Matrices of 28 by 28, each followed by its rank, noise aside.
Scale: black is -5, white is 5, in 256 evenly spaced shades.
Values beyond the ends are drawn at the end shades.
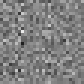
four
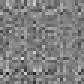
four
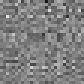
four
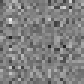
four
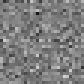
five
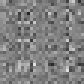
three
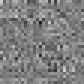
five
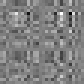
two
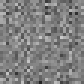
five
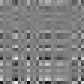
one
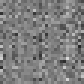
five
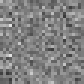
four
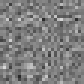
five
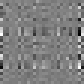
one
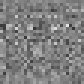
five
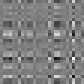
one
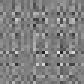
two
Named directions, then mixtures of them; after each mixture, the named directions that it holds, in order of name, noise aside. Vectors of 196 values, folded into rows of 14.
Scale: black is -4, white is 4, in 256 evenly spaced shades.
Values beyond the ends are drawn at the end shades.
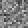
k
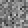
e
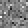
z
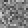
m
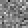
e, k, z.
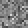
e.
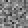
e, k, m.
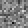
e, k, z.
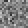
e, m.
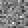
e, k, z.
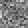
m, z.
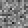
e, k, z.
